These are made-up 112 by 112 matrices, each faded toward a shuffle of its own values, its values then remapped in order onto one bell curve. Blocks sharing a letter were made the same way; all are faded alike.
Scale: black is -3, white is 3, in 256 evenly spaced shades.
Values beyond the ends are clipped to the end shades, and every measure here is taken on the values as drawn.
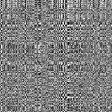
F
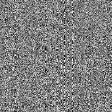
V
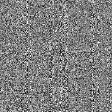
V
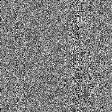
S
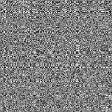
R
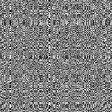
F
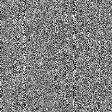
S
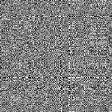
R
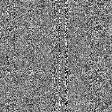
V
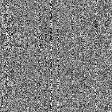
V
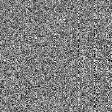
V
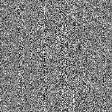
S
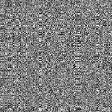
R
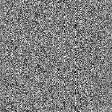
S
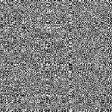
R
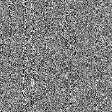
S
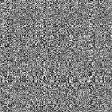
R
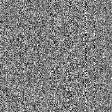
S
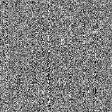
V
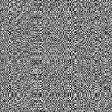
F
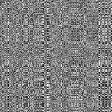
F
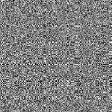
R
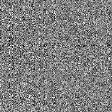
V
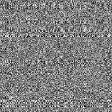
R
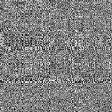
R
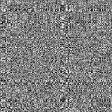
R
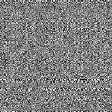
R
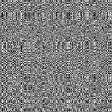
F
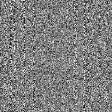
S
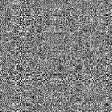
R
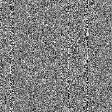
S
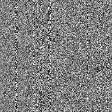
S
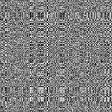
F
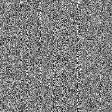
S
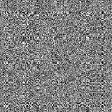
R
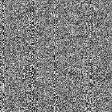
V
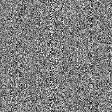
S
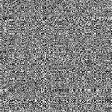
R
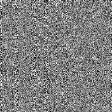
V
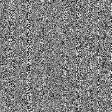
S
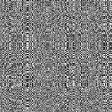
F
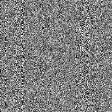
S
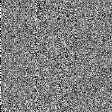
V
